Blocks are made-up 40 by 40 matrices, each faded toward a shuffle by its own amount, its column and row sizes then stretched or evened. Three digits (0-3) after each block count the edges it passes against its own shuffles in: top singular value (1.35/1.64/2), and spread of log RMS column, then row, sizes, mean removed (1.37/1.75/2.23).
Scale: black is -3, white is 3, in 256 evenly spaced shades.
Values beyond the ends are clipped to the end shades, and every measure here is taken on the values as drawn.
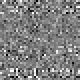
2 0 3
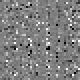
0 3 0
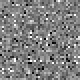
0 0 1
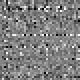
1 1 3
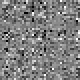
0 3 2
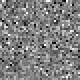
0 0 0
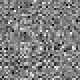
3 0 1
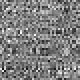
3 1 2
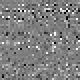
2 2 3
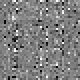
2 3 0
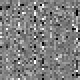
1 3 1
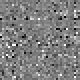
0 2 2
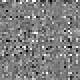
0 2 3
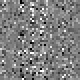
0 3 0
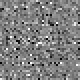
0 1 3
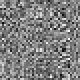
3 2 1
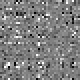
1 2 3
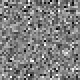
0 2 1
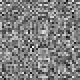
3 2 0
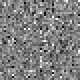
1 2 0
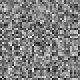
3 0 1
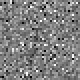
0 2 1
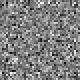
1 0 1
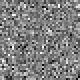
1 1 1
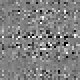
1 3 3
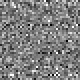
1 0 2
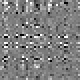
3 3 3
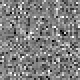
2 0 0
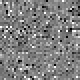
1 0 1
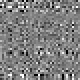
3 2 3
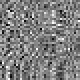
3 2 0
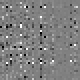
2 3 2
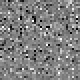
0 2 2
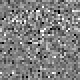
0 1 2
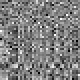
3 1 1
